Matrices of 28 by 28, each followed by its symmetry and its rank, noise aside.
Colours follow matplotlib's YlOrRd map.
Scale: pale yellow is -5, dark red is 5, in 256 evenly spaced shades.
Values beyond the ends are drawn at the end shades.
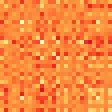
symmetric, rank three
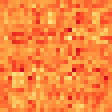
no symmetry, rank four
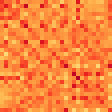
symmetric, rank three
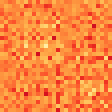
symmetric, rank four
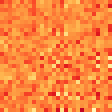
no symmetry, rank four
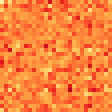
no symmetry, rank five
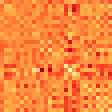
symmetric, rank three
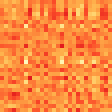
no symmetry, rank three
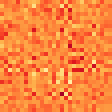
antisymmetric, rank four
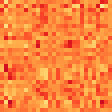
no symmetry, rank four
